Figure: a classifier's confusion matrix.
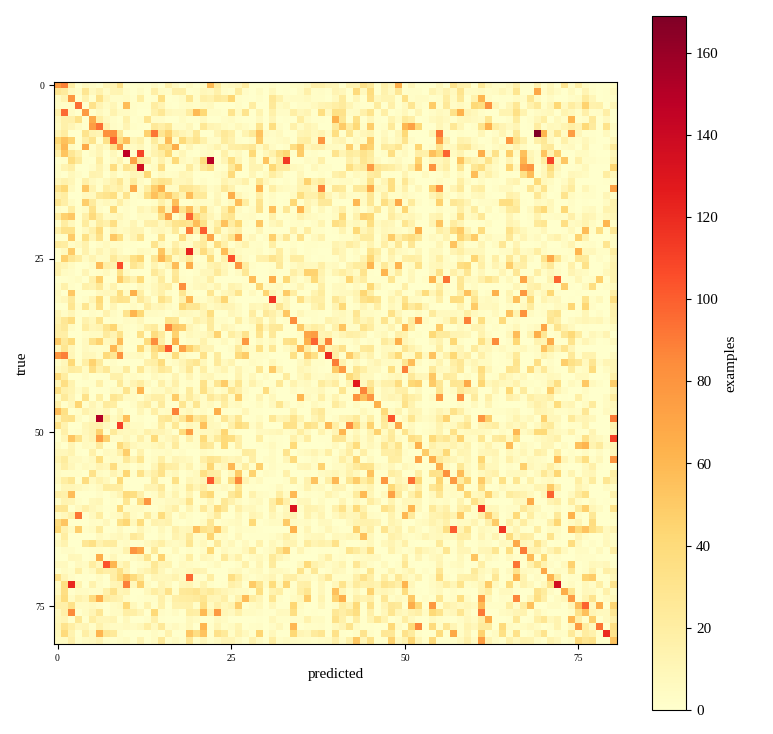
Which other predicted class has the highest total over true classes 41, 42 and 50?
19
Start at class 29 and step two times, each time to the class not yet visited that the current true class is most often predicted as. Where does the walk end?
17
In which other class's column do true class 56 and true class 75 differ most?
76
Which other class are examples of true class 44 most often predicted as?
12
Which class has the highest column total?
45
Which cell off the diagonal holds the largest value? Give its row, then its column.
7, 69
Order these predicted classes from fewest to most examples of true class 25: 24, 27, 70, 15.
27, 24, 70, 15
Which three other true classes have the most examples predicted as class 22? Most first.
11, 57, 0
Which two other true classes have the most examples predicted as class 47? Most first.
57, 27
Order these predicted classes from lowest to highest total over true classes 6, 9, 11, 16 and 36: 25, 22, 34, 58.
34, 58, 25, 22
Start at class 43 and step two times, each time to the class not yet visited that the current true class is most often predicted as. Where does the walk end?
71
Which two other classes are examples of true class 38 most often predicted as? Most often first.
16, 18
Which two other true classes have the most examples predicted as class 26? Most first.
57, 22
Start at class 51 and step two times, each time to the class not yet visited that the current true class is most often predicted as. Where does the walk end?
61
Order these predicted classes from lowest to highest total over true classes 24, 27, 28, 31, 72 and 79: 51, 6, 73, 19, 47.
73, 51, 47, 6, 19
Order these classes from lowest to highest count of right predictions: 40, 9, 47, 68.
47, 68, 9, 40
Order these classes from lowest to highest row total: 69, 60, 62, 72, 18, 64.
60, 69, 62, 18, 64, 72
